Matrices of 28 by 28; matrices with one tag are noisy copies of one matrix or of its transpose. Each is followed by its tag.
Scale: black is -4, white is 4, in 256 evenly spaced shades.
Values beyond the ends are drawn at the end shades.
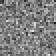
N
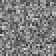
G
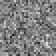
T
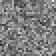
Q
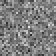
G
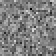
T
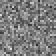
T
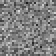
G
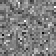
G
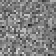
T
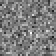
N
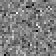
T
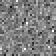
G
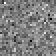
N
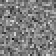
N
